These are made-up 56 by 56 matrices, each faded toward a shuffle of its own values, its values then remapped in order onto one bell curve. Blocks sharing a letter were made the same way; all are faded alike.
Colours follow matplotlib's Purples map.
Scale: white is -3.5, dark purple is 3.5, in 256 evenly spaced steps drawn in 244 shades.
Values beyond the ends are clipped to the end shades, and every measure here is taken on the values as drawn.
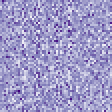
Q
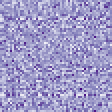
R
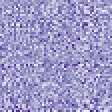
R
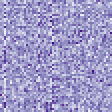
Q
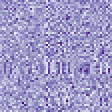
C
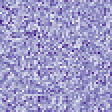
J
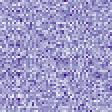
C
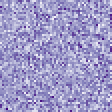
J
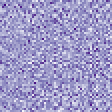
C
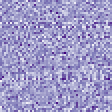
R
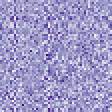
C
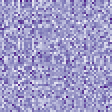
C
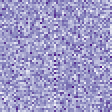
J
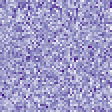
J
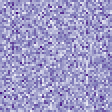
J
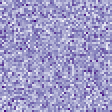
J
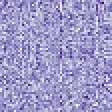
Q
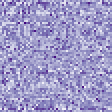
R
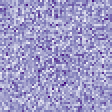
J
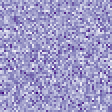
J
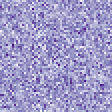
J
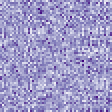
C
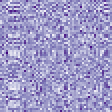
C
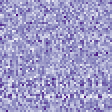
R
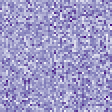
J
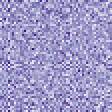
C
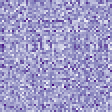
R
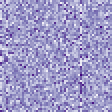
Q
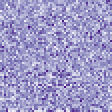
R
